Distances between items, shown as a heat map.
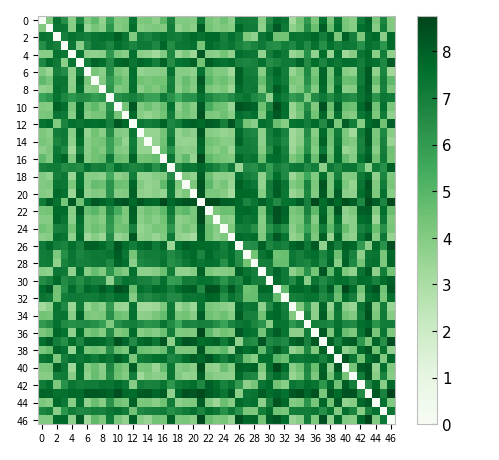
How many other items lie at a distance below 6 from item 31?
8
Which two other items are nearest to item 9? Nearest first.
30, 35
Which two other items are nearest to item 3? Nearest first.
5, 21
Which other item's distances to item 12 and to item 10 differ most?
25
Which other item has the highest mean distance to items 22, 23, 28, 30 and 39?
21
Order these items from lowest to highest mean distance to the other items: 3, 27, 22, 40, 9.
40, 22, 9, 27, 3
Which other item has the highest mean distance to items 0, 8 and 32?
43
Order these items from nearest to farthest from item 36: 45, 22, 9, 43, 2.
22, 9, 45, 2, 43
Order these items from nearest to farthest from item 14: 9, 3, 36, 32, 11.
11, 36, 9, 32, 3
